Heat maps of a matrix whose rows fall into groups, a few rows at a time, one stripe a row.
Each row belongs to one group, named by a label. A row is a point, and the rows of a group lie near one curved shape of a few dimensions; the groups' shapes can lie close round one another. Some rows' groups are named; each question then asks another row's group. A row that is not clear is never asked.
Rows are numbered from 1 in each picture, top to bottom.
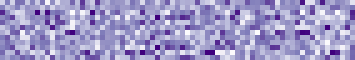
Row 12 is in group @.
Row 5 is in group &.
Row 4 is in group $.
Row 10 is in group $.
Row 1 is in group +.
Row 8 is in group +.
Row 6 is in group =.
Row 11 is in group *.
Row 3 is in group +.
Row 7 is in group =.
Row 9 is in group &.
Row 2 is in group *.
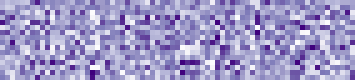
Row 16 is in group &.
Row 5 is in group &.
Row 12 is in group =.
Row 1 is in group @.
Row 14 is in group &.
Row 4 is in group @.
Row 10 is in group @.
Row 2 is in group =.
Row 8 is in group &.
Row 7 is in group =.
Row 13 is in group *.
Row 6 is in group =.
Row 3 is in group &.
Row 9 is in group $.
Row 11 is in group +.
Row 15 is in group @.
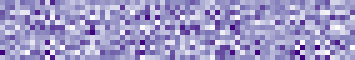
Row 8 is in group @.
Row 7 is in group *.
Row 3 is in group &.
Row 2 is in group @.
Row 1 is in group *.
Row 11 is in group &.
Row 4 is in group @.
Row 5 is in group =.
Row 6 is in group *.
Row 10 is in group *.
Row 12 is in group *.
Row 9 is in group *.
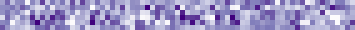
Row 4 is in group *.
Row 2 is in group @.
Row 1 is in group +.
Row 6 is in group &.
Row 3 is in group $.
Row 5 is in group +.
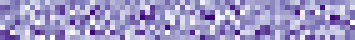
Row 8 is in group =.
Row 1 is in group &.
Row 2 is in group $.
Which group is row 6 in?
@
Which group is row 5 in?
&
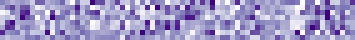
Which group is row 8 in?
=
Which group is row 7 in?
*
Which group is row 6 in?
@
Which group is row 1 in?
&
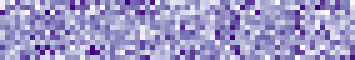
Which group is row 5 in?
*
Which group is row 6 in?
$
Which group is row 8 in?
*
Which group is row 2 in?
&
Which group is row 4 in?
@
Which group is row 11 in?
@
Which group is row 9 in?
*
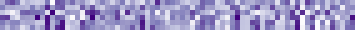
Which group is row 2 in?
*
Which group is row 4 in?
+
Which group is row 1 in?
=
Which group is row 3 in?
=
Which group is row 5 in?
*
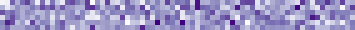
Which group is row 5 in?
$
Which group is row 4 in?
@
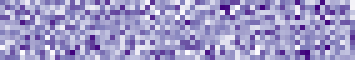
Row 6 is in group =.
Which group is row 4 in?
$
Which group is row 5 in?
=
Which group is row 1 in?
$
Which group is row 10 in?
&
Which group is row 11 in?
=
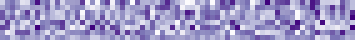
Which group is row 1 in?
@
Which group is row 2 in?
@
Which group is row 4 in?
$
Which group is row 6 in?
&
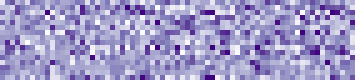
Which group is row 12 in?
&
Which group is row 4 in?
*
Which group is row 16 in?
*
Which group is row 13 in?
=
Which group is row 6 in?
@
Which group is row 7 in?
*
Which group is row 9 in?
+
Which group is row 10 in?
@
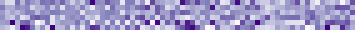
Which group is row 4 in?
@
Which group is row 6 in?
=
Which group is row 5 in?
@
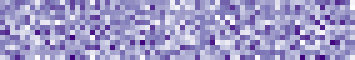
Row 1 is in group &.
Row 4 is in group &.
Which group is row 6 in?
$
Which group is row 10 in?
@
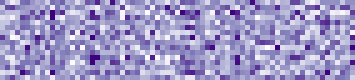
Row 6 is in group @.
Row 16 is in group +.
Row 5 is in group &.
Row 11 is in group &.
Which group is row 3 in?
*
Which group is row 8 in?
+
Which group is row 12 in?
@
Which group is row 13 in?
+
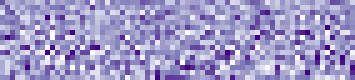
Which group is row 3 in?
@
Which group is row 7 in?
=
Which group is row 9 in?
@
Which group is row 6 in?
=
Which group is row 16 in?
$
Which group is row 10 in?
&
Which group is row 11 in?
&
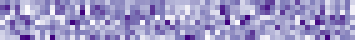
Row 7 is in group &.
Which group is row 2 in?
+
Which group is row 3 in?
+
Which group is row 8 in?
=
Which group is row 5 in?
&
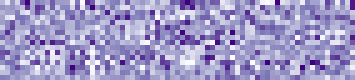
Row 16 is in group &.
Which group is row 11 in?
&
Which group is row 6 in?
@
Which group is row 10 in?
*
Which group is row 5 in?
@
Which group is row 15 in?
&
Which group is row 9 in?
*
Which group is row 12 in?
*
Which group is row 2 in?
&
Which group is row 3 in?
@
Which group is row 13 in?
@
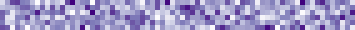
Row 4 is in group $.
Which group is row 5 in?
*
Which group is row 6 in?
+
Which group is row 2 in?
@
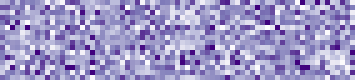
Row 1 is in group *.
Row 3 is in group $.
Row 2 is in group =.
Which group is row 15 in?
&
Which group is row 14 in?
=
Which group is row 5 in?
+
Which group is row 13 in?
*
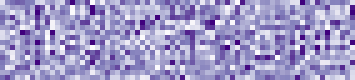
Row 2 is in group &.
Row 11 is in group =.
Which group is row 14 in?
$
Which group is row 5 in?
*
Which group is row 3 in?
&
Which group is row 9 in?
&
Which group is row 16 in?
$
